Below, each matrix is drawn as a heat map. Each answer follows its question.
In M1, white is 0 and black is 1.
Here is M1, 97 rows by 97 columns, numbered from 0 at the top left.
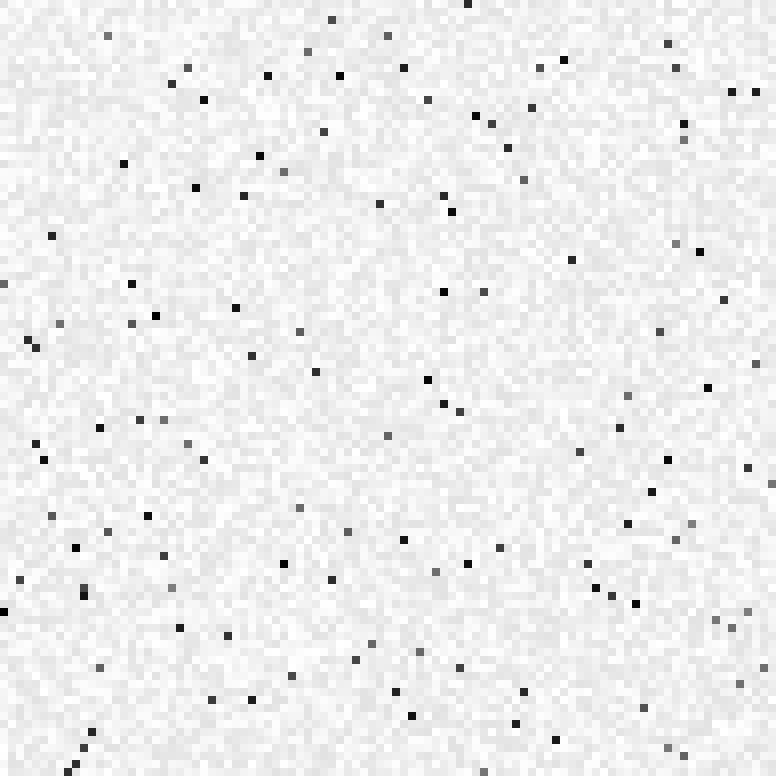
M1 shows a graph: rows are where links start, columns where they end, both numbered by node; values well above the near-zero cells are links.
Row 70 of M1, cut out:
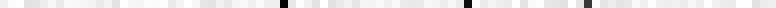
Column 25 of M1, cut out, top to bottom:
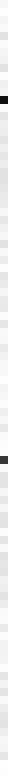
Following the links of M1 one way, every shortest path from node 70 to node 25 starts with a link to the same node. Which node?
node 58
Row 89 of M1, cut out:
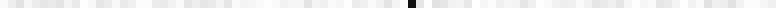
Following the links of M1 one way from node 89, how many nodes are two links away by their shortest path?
1
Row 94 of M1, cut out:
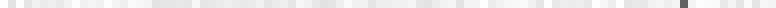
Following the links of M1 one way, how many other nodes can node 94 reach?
9
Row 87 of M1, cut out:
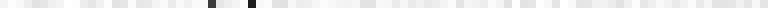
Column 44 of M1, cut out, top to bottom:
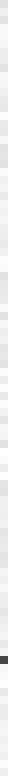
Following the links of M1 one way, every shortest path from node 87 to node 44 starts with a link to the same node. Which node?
node 26
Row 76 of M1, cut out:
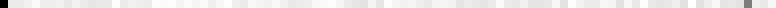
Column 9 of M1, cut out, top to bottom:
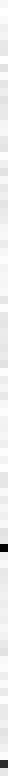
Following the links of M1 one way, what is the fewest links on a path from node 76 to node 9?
4
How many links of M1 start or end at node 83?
6
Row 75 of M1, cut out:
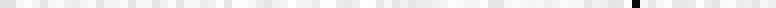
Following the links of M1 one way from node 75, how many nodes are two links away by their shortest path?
1
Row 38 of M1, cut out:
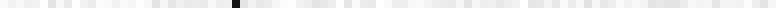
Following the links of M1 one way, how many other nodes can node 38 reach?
2
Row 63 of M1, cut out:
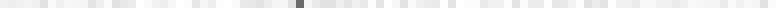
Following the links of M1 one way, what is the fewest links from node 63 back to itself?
5
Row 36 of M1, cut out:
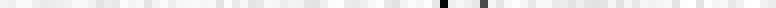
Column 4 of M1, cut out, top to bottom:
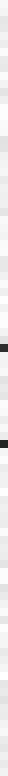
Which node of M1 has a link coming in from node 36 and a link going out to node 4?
node 55
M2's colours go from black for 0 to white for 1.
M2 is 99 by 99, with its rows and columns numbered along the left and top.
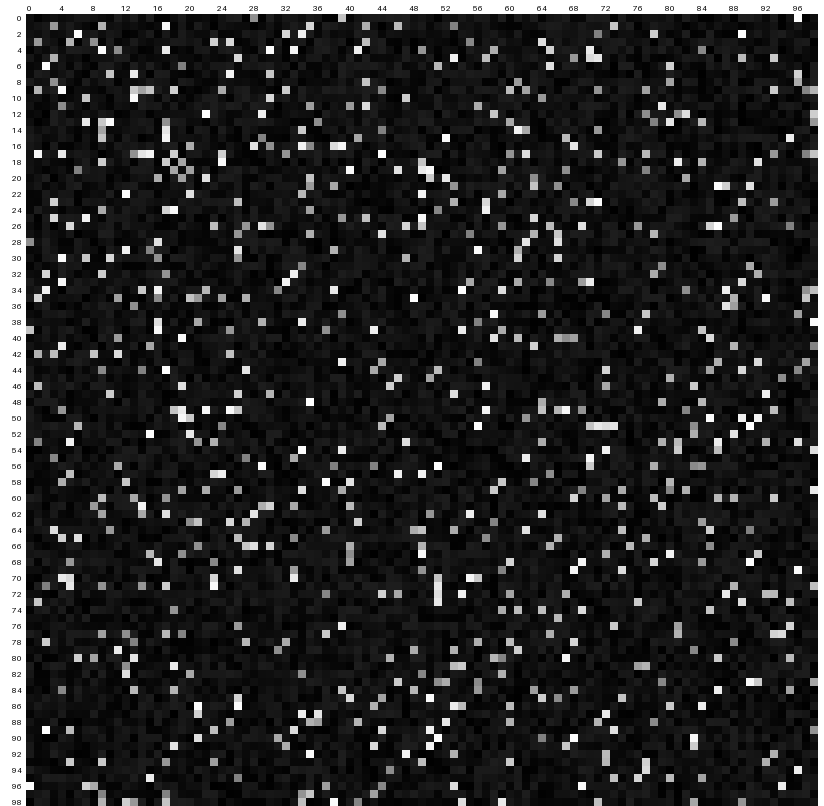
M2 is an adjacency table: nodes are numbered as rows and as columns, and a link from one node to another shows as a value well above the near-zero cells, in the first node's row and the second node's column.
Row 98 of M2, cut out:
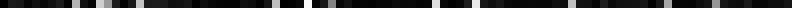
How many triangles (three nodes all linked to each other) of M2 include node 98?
7
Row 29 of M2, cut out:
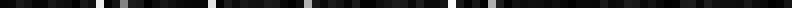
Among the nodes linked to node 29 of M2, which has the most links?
node 26
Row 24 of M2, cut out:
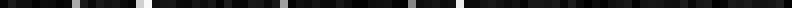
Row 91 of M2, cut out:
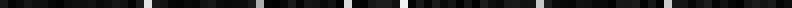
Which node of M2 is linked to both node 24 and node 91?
node 18
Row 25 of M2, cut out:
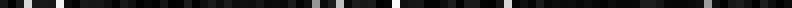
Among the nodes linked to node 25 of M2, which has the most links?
node 49
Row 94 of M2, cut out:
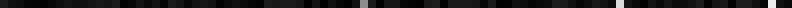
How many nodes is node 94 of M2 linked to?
3
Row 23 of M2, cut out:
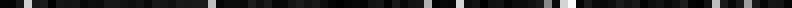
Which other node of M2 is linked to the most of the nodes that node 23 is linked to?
node 5
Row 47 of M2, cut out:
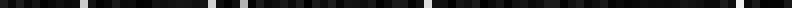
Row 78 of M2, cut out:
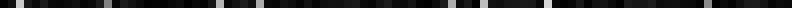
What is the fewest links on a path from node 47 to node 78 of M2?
3
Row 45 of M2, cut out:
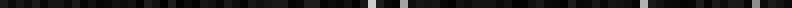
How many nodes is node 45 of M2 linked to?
4
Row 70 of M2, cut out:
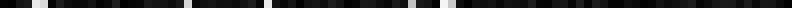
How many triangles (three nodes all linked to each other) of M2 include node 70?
3
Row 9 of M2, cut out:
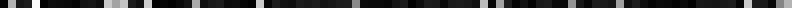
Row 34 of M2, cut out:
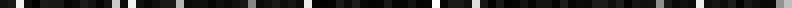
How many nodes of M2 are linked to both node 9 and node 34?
3
